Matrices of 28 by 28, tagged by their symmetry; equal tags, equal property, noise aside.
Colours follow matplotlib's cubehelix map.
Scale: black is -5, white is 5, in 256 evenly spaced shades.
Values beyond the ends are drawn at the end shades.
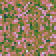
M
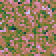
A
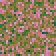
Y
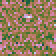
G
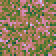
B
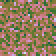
A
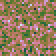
A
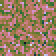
Y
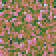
A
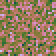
A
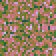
M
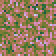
Y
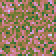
B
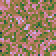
B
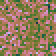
M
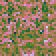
G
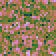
G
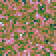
A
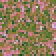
Y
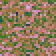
G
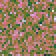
B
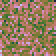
A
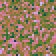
A
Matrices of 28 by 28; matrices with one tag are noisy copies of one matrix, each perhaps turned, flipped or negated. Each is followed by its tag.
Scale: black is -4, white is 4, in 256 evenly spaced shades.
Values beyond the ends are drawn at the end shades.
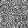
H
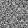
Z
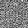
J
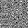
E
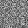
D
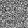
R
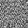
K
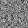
R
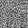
E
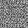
J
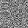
E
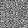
J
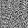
E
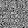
E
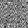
K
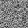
R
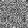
H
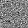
D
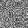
H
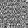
K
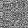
D
